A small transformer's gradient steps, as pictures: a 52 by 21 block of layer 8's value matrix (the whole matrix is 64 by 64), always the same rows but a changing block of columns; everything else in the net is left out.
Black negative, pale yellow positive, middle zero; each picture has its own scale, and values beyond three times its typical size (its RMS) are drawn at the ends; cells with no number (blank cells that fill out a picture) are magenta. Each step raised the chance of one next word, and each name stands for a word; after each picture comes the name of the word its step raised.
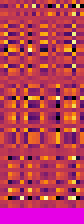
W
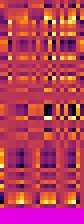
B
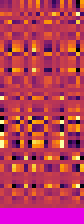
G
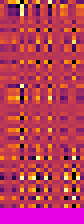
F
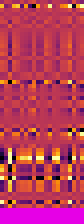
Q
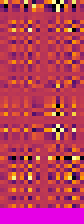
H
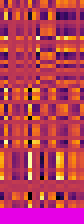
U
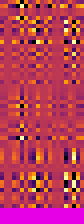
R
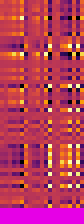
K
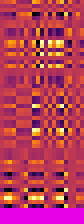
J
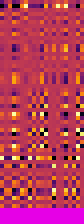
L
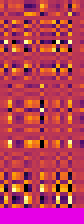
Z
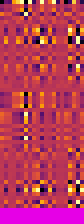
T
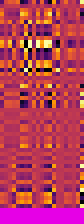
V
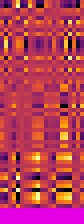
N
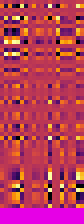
R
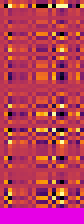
L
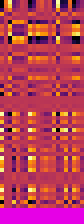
T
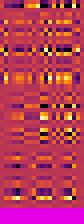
L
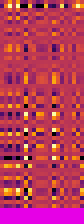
L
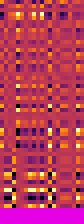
J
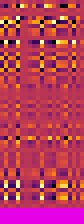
R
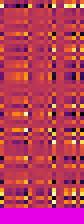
L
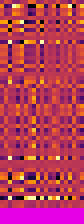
F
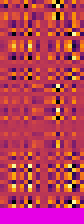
B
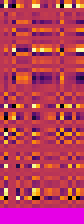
L
